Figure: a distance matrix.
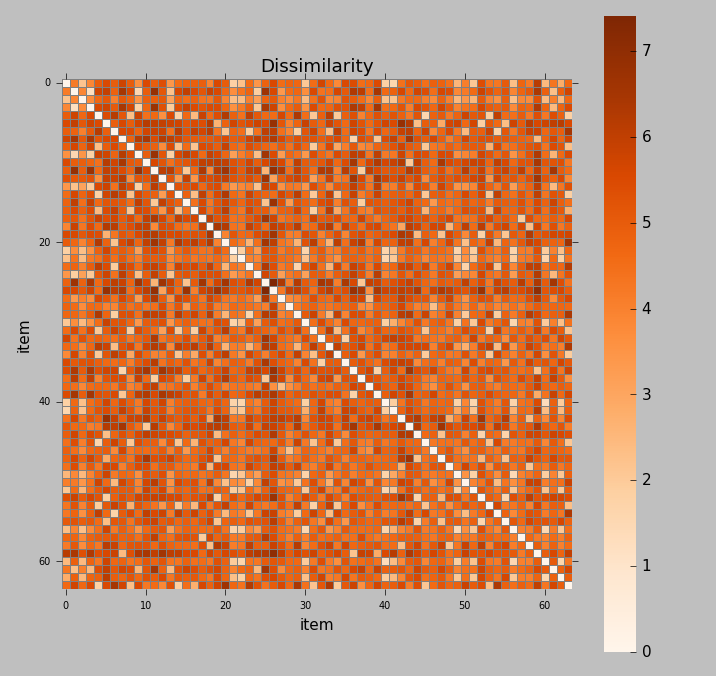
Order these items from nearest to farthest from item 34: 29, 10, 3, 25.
25, 10, 3, 29
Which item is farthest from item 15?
26
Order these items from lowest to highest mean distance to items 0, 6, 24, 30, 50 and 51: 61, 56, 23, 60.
56, 60, 23, 61
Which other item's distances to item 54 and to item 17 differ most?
6
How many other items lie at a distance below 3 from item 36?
3
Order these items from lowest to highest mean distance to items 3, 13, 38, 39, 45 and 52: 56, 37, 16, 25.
56, 16, 37, 25
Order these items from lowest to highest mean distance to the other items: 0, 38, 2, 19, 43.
2, 0, 38, 19, 43
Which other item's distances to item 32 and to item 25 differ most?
35
